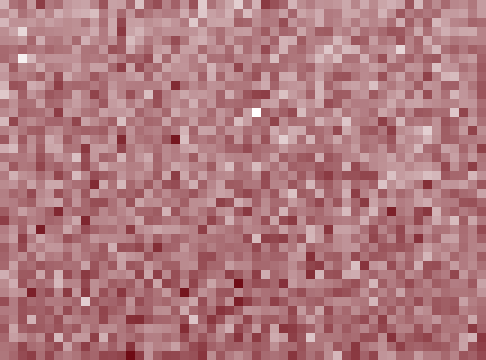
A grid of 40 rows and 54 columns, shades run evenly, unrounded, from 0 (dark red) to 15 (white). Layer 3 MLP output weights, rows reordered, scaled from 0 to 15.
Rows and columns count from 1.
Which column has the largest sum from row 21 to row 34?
39
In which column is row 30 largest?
40
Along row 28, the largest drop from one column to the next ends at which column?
14
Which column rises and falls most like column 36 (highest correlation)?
41
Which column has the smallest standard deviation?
46
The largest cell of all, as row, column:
13, 29
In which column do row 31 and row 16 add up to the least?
20
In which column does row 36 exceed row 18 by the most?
22
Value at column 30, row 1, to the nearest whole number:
3
